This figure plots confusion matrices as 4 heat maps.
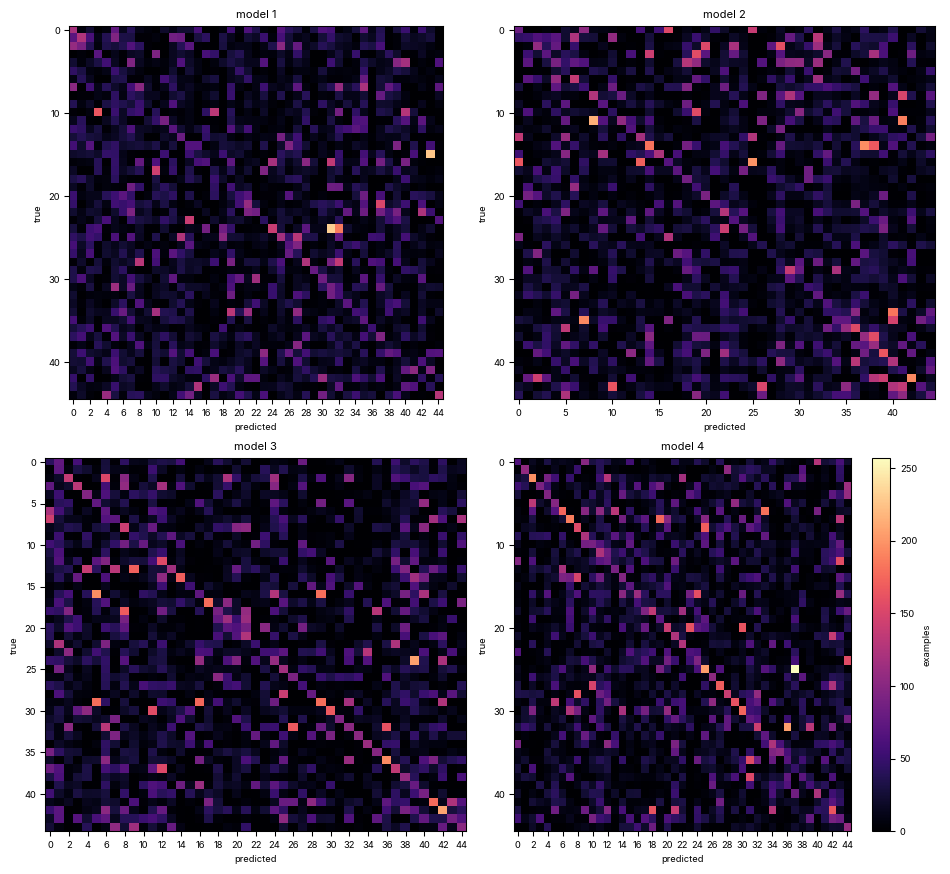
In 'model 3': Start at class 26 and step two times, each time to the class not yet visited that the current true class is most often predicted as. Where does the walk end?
8
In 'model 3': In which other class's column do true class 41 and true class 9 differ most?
43
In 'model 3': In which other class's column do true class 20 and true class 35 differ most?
23
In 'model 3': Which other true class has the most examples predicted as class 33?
15
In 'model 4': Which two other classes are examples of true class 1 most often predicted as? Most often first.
28, 38
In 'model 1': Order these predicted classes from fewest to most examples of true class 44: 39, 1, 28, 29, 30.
29, 1, 28, 39, 30
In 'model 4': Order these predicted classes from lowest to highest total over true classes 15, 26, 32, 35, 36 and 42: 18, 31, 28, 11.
28, 11, 18, 31
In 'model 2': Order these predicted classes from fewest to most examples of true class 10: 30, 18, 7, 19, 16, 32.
16, 7, 32, 18, 30, 19
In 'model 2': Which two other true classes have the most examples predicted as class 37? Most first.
14, 39
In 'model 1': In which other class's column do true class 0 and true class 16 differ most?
24
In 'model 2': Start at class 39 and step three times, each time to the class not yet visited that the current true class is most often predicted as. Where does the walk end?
36
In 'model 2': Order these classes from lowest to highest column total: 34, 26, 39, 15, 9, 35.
15, 26, 35, 9, 34, 39
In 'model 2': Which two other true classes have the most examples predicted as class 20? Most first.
2, 39
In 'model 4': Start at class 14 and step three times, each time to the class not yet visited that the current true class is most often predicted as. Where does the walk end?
37
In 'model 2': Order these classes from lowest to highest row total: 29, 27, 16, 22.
27, 16, 29, 22
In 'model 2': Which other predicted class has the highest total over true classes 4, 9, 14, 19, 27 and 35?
18
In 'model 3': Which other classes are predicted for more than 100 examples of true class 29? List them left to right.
5, 16, 32, 42
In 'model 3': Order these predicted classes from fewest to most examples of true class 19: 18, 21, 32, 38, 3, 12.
38, 12, 32, 3, 18, 21
